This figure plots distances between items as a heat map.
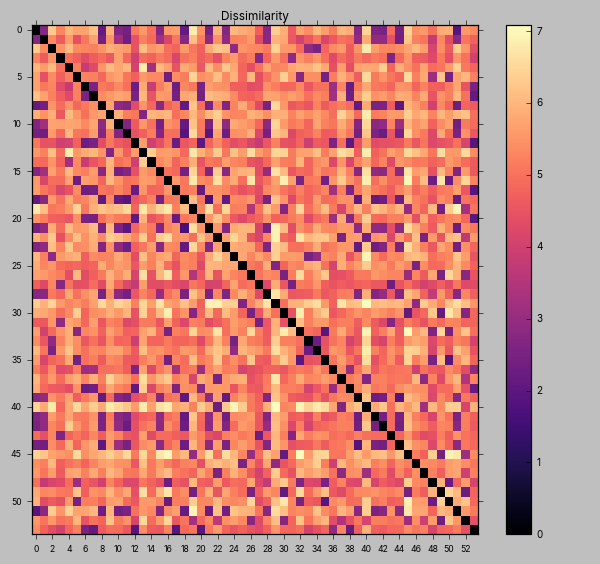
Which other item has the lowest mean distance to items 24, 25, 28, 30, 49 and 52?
26
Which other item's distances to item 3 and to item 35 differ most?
32
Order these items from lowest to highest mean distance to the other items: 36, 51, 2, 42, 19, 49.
42, 36, 51, 49, 2, 19
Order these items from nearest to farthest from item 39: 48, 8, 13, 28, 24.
8, 28, 48, 13, 24
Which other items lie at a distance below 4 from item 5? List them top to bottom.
16, 32, 35, 48, 50
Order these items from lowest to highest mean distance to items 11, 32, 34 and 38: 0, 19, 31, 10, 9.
10, 0, 31, 9, 19
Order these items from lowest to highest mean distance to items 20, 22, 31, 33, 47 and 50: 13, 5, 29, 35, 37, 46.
37, 35, 5, 46, 13, 29
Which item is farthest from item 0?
19
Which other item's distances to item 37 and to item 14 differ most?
40
